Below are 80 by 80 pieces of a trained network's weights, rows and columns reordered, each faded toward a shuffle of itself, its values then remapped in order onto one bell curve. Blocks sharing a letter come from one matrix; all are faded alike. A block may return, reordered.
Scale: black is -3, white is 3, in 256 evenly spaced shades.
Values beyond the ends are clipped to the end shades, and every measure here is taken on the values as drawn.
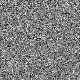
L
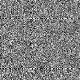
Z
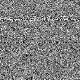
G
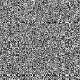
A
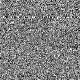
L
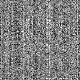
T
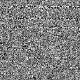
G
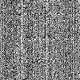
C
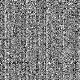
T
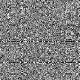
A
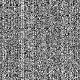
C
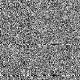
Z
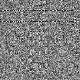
A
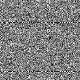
A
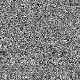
L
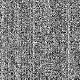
C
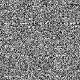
G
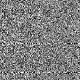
Z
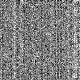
C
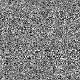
G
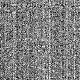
C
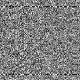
A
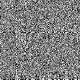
Z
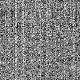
C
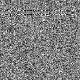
Z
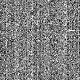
C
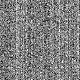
C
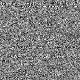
L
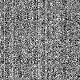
C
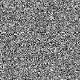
L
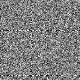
Z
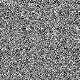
G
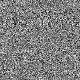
L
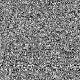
L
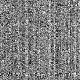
T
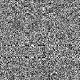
Z
